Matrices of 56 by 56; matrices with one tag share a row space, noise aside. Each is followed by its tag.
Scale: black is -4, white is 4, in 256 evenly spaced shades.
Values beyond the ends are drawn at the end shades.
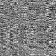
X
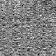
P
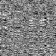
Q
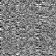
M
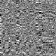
M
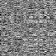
Q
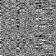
M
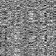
Q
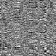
Q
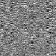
X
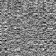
Q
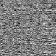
P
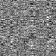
X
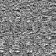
P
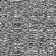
Q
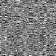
Q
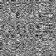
M
